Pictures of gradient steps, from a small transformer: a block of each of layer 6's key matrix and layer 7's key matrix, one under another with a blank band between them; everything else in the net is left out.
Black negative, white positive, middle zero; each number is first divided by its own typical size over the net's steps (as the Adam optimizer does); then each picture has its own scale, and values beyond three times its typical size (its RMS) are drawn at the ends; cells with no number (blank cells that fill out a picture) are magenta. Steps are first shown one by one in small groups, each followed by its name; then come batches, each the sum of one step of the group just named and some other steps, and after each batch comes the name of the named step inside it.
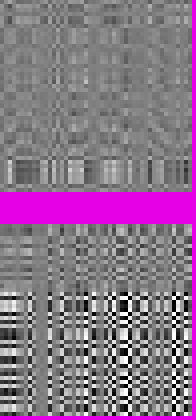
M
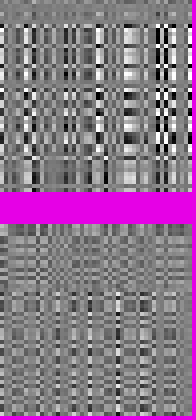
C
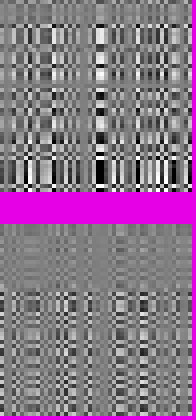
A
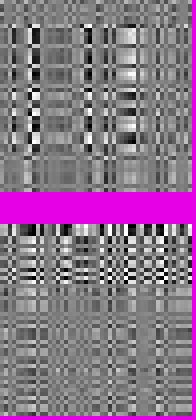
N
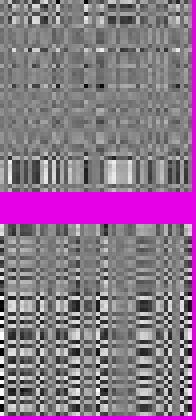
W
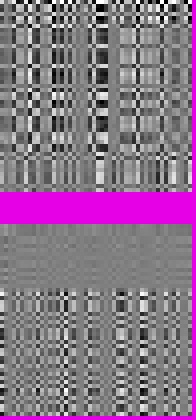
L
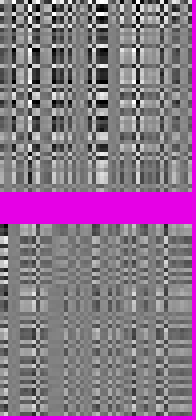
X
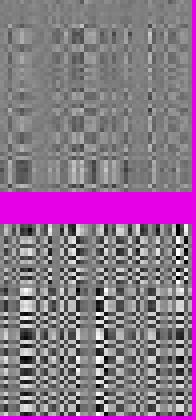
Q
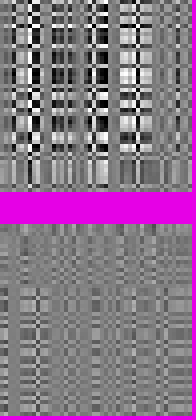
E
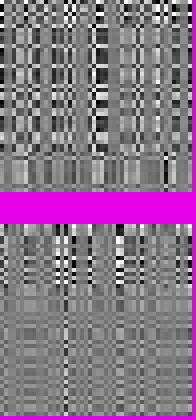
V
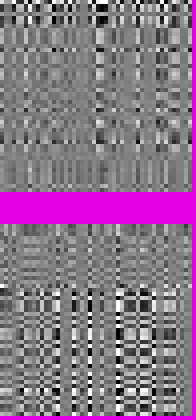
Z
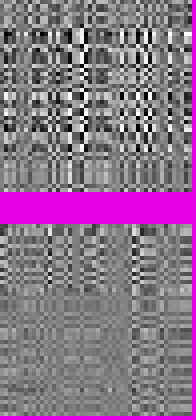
X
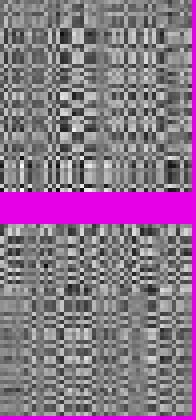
M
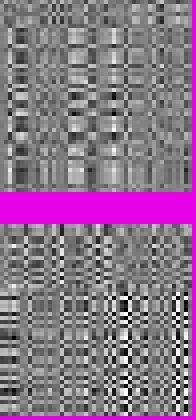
M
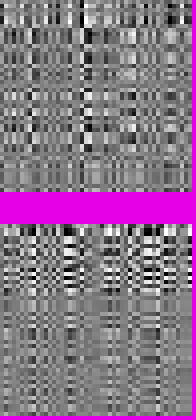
N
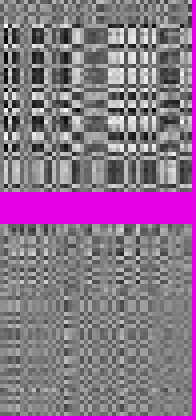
L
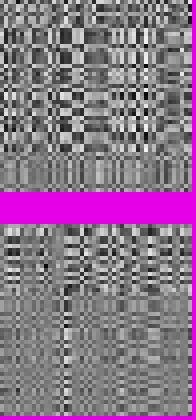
L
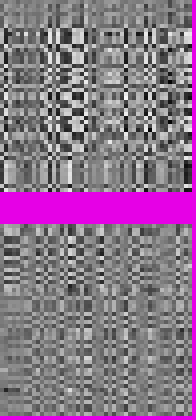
M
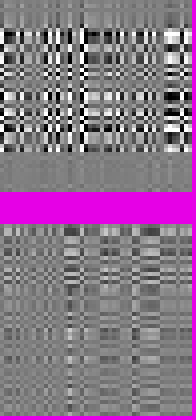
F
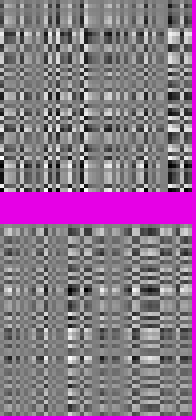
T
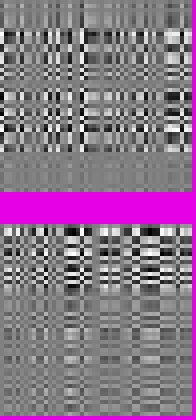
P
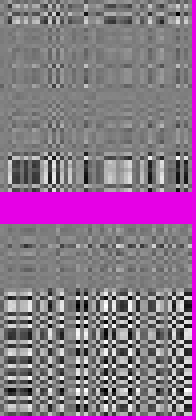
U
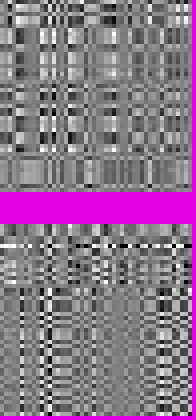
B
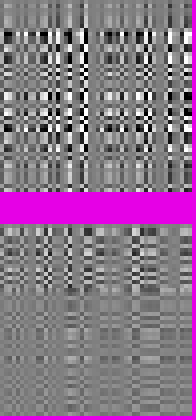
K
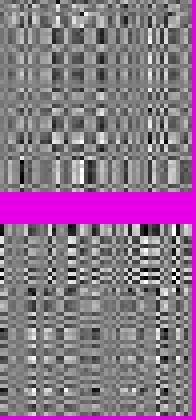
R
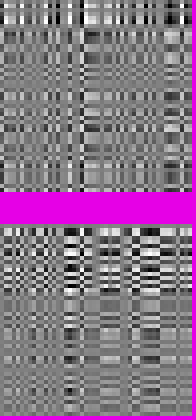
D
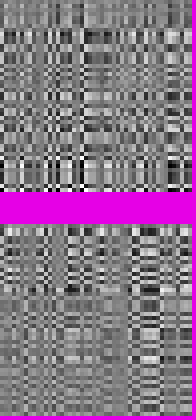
T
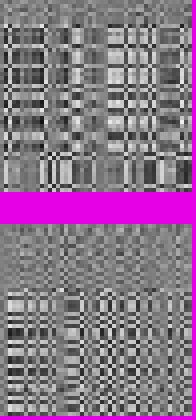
U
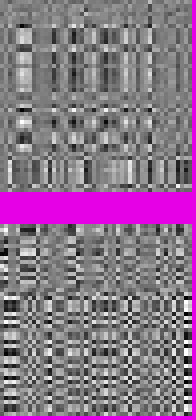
R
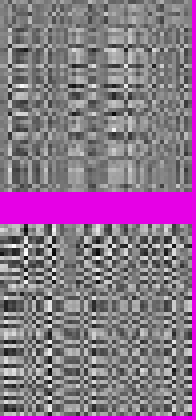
B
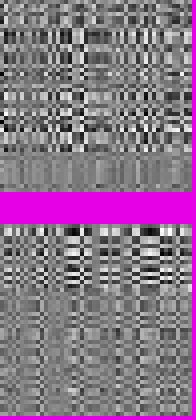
P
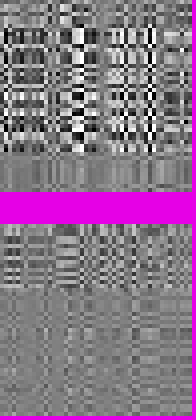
F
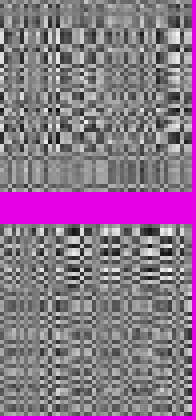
P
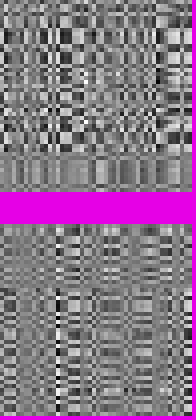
F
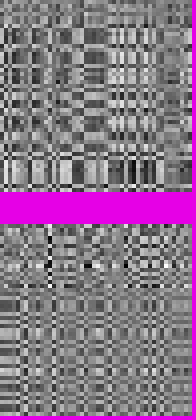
D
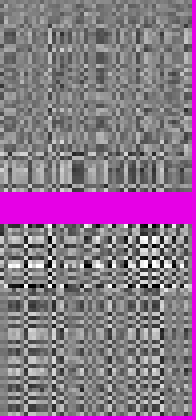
R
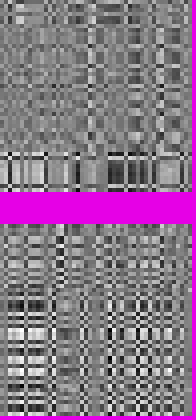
B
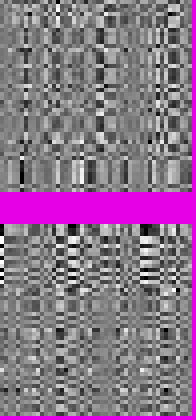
R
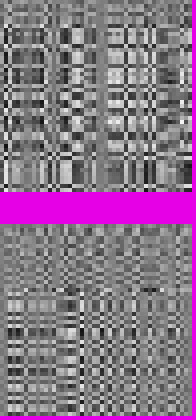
T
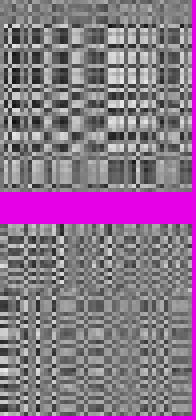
B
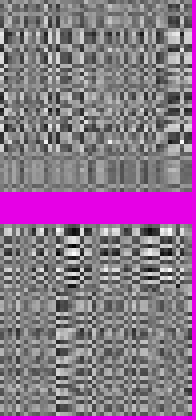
P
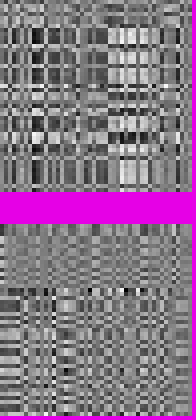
R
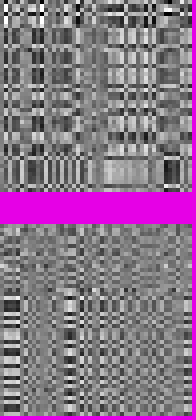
D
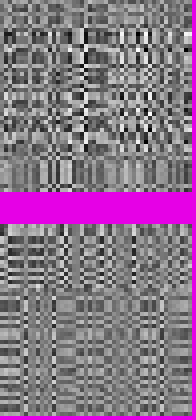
K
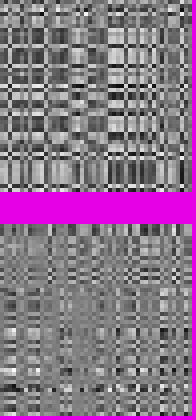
R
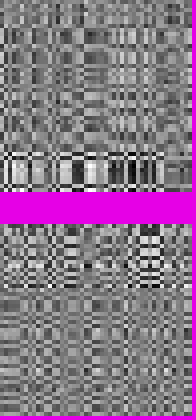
D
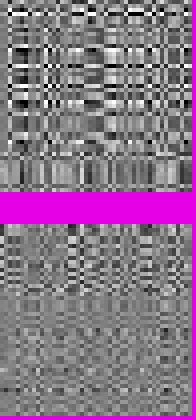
R
